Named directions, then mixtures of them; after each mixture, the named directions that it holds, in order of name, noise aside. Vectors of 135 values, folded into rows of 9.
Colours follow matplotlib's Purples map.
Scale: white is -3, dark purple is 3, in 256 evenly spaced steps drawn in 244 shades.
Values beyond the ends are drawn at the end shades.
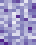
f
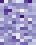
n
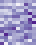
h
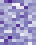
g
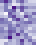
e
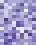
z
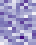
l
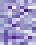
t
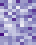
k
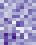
t, z.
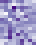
e.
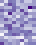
k, l, t.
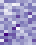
g, h, z.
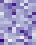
g, l, z.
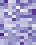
k.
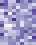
k.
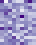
n.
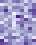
f.
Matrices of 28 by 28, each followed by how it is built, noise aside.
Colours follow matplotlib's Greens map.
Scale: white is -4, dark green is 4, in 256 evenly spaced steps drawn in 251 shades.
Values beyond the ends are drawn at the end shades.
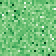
sparse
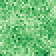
smooth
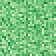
repeating rows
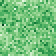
smooth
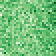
smooth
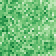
smooth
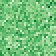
noise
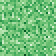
repeating rows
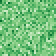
noise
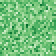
noise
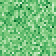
noise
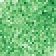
smooth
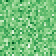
uneven columns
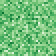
repeating rows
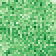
smooth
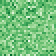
low rank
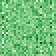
uneven columns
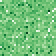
sparse
